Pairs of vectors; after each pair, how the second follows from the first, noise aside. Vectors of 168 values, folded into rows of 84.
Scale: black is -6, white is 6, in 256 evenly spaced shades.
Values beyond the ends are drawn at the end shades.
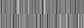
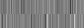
wrapped around, partly zeroed.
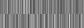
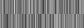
reversed.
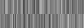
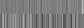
wrapped around, negated, partly zeroed.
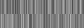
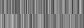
copied.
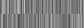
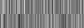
copied.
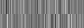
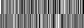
wrapped around, scaled up.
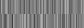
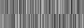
reversed.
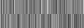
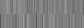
reversed, negated, shrunk.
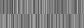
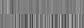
wrapped around, negated, partly zeroed.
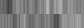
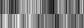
wrapped around, scaled up.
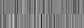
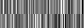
wrapped around, negated, scaled up.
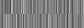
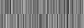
copied.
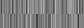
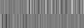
wrapped around, negated, partly zeroed.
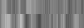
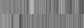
wrapped around, negated, partly zeroed.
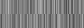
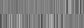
wrapped around, partly zeroed.
